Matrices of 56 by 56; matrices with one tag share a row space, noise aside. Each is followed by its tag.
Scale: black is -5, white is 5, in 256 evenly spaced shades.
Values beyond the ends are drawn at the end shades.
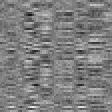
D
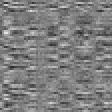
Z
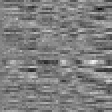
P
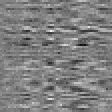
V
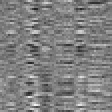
D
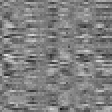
Z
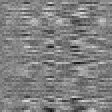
V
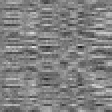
P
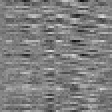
V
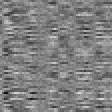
Z
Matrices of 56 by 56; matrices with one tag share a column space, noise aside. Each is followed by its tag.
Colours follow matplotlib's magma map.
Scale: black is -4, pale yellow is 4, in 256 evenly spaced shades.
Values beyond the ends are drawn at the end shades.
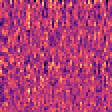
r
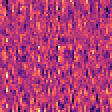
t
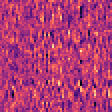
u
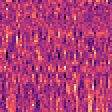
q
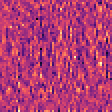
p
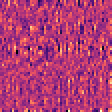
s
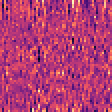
t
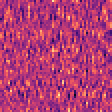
u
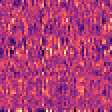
s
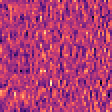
u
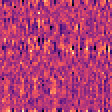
s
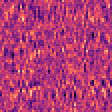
u
